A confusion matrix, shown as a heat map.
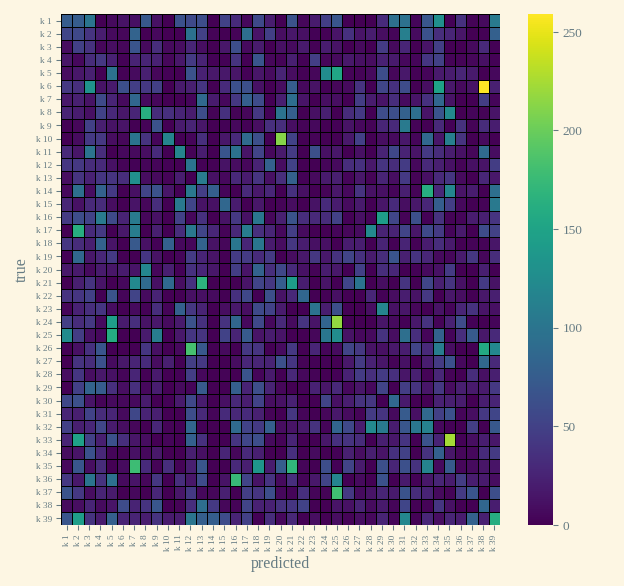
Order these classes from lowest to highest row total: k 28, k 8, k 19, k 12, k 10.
k 28, k 12, k 19, k 10, k 8
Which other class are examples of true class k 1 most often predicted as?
k 34
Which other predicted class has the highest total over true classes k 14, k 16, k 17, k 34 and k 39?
k 2
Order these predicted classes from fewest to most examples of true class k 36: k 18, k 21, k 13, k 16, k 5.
k 18, k 21, k 13, k 5, k 16
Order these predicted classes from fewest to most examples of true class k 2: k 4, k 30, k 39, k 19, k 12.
k 30, k 4, k 19, k 39, k 12
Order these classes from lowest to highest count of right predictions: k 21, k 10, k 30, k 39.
k 30, k 10, k 21, k 39
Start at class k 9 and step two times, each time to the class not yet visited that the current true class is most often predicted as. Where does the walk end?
k 33
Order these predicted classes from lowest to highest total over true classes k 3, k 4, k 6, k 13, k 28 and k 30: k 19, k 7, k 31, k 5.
k 19, k 5, k 31, k 7
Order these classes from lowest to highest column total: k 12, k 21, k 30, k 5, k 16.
k 30, k 5, k 16, k 21, k 12
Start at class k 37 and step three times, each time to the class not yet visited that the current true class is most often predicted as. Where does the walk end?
k 24
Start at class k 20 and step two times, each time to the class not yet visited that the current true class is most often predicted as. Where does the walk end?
k 35
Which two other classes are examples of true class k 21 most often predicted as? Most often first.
k 13, k 7
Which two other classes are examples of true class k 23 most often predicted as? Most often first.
k 29, k 11
